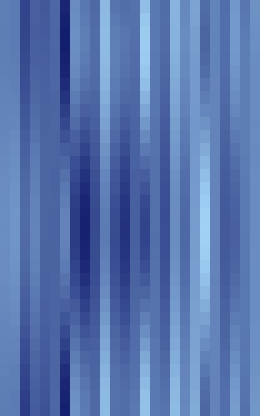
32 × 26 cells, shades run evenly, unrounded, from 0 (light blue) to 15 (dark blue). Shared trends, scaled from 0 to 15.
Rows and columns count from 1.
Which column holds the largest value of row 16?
9
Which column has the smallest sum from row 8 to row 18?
21
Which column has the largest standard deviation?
15
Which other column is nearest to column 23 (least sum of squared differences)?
14
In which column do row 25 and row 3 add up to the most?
7
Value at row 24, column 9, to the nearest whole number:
12
